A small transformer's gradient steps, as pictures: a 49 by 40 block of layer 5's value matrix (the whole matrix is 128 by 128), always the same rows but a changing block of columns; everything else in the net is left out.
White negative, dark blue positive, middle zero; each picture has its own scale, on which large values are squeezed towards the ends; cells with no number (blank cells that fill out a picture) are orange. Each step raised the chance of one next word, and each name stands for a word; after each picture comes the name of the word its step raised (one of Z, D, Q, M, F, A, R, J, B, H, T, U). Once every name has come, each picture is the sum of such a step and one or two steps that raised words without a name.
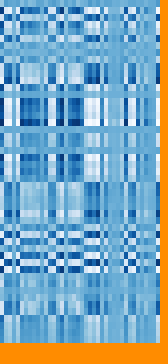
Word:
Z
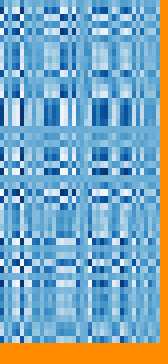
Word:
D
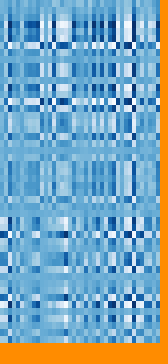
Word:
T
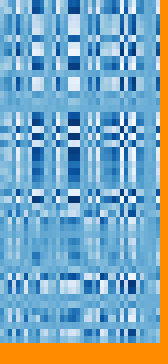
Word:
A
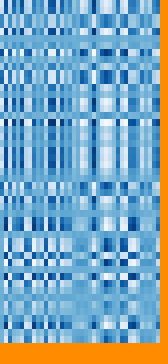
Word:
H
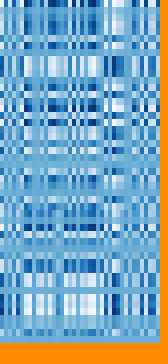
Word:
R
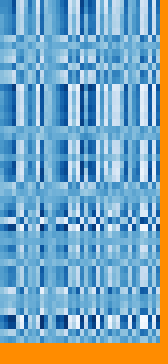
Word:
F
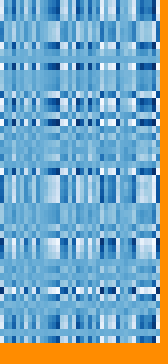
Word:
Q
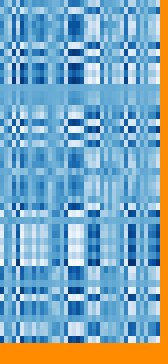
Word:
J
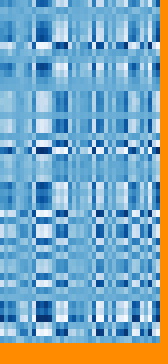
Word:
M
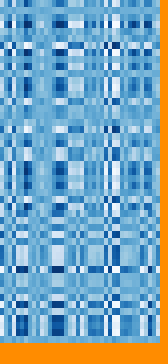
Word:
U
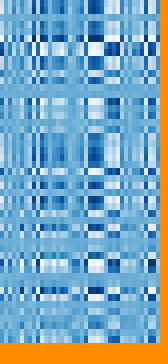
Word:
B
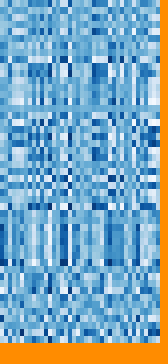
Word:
J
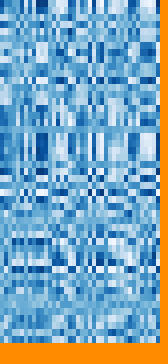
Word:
D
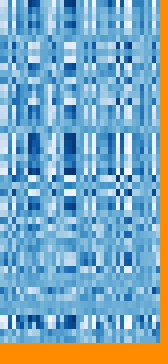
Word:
F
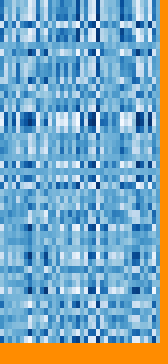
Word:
Q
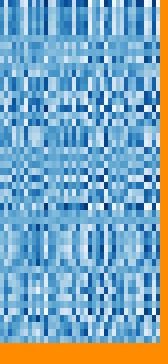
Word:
R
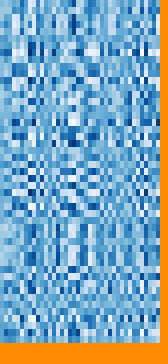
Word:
A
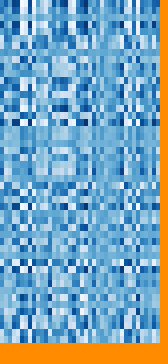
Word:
R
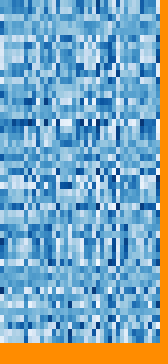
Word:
Q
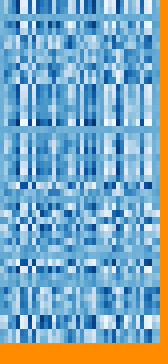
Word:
F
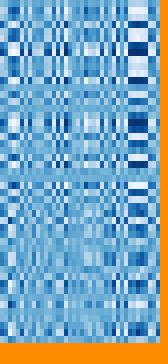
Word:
A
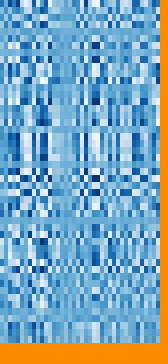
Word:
Z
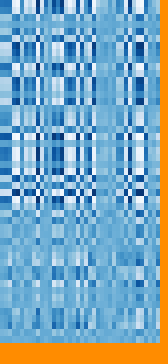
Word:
A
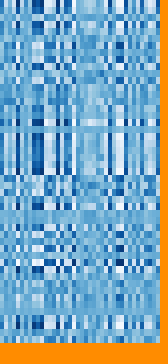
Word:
H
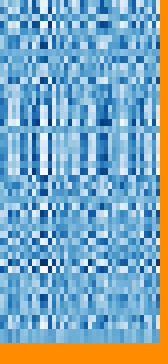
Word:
Z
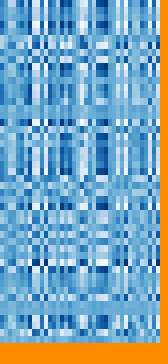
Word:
J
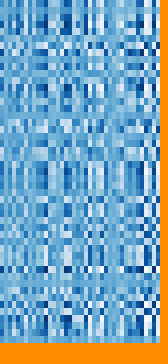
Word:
U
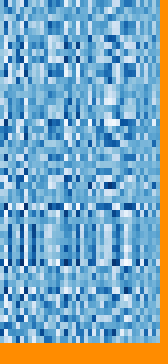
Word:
J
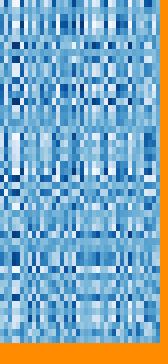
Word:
T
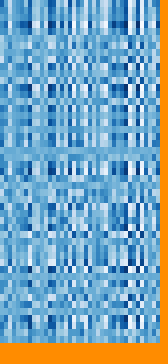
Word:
T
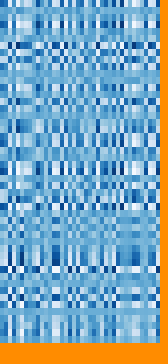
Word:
U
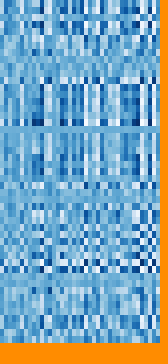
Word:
Z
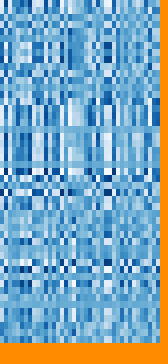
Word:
D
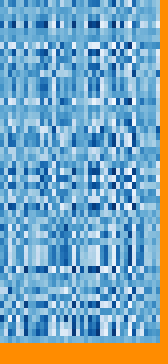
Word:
U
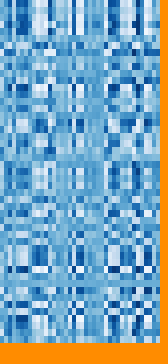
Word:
U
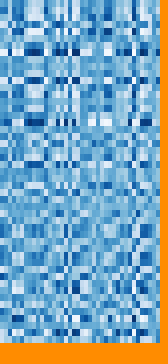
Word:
A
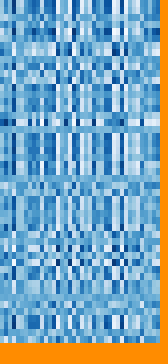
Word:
H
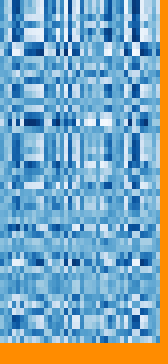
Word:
B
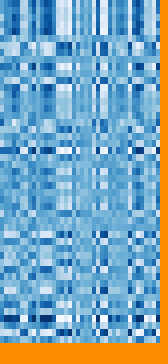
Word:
M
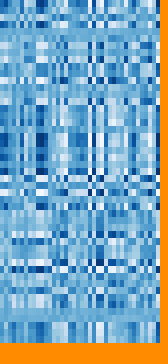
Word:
Z
